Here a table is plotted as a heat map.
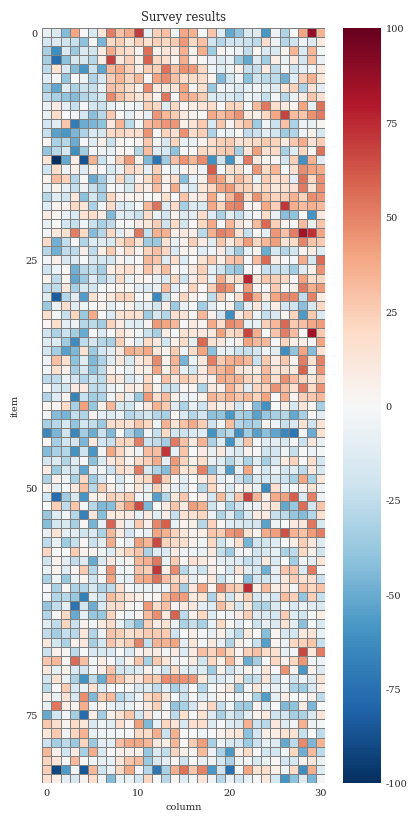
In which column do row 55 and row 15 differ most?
26
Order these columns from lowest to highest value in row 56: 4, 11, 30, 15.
30, 4, 15, 11
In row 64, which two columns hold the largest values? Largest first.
14, 12
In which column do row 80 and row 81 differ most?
1
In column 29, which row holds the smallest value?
20
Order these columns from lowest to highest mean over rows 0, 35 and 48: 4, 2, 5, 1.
2, 1, 5, 4
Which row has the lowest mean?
44
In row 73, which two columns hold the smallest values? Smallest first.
24, 5
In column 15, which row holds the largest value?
81
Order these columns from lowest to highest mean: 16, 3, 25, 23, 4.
3, 4, 23, 25, 16
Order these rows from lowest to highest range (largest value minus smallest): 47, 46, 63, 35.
47, 35, 63, 46
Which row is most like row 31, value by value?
79
